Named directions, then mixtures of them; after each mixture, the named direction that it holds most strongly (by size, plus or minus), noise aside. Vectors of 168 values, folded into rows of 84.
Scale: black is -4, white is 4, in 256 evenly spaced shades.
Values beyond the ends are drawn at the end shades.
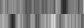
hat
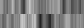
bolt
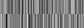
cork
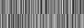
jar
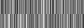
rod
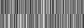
rod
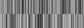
cork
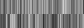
hat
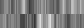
bolt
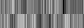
bolt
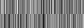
rod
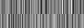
jar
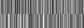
rod
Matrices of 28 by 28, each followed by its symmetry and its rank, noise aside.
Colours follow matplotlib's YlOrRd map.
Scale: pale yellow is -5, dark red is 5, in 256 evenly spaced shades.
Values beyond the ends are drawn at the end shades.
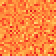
symmetric, rank eight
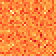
symmetric, rank six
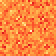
symmetric, rank eight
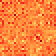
symmetric, rank seven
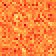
symmetric, rank seven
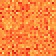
antisymmetric, rank six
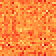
no symmetry, rank eight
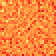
symmetric, rank eight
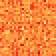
antisymmetric, rank eight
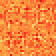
antisymmetric, rank eight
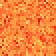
antisymmetric, rank eight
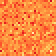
symmetric, rank eight
